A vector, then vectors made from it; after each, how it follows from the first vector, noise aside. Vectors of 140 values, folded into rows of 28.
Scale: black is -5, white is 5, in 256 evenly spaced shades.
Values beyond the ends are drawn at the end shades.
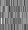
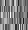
wrapped around, scaled up.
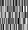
reversed, scaled up.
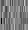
negated.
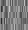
negated.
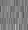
wrapped around, shrunk.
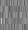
shrunk.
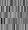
sign-scrambled.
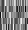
wrapped around, negated, scaled up.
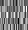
reversed, scaled up.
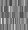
sign-scrambled.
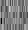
negated.
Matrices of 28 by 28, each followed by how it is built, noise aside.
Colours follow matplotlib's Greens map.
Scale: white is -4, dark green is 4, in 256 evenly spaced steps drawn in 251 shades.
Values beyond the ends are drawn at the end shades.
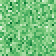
uneven columns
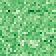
uneven rows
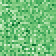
lower triangular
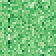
uneven columns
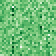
uneven columns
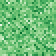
Toeplitz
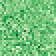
lower triangular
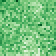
smooth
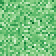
repeating rows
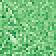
lower triangular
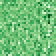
uneven columns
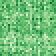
blocks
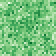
smooth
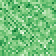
Toeplitz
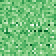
uneven rows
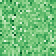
uneven columns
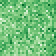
smooth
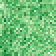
smooth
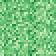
repeating rows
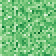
repeating rows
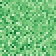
lower triangular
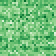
blocks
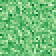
repeating rows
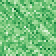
Toeplitz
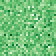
uneven rows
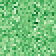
uneven columns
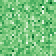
uneven columns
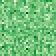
uneven columns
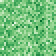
repeating rows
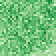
smooth
